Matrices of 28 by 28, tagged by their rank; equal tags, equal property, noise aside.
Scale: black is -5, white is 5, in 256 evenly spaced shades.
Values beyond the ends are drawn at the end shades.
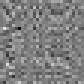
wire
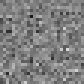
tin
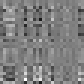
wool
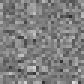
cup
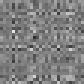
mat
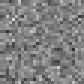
cup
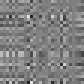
wool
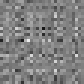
mat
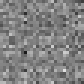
wire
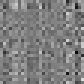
mat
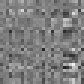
mat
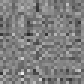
wire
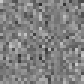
tin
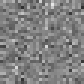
tin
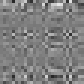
wool
